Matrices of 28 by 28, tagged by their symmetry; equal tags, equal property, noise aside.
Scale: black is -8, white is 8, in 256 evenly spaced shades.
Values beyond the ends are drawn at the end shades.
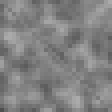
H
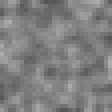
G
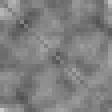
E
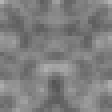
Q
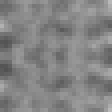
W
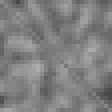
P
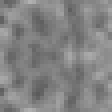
W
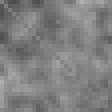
E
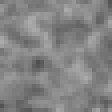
P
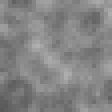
H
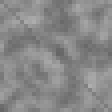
H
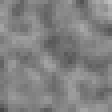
H
